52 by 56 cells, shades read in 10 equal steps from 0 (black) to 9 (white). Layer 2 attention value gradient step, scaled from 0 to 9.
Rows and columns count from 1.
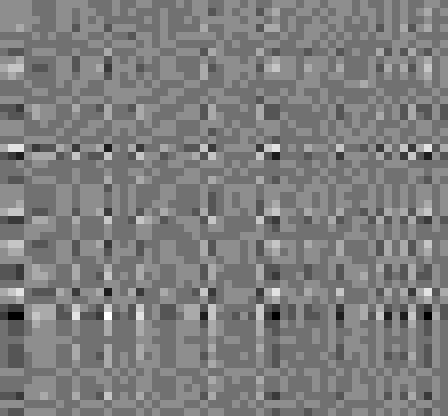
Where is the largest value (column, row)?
14, 40
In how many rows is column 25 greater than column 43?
25
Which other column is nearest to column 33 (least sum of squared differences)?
27
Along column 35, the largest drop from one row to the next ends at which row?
20
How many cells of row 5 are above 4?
26
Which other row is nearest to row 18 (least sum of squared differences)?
29
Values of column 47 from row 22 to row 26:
4 4 5 5 5
